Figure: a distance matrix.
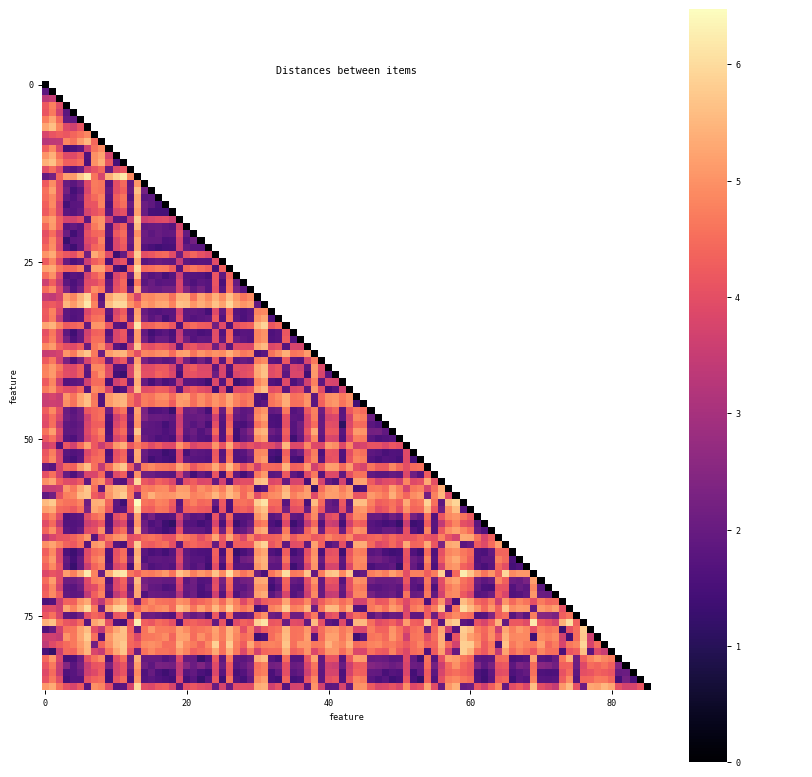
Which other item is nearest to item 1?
80
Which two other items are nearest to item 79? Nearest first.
64, 7
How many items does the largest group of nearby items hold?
46
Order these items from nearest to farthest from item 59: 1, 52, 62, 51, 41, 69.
41, 62, 52, 51, 1, 69
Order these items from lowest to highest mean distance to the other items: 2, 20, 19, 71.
71, 20, 19, 2
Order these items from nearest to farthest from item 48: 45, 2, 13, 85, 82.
82, 2, 85, 45, 13
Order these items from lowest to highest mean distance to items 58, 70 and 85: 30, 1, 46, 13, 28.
28, 46, 1, 13, 30
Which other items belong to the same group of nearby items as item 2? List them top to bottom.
51
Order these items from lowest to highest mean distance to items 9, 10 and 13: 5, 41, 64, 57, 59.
41, 5, 59, 64, 57
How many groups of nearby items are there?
6
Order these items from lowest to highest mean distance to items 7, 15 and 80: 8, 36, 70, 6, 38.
36, 70, 8, 38, 6
